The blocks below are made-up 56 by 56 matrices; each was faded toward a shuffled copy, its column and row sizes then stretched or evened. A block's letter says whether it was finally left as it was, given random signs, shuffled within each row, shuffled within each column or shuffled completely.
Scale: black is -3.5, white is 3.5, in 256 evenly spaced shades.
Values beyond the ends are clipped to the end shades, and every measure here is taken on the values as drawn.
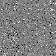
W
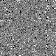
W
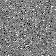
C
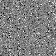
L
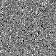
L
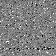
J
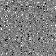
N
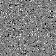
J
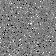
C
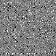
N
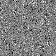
L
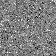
C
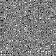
N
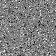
C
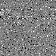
J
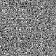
N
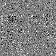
W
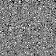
N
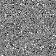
W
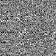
N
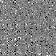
N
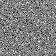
C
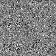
W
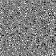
N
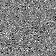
J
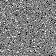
C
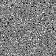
J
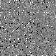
W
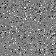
W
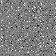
N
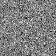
L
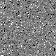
L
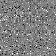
N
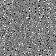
L
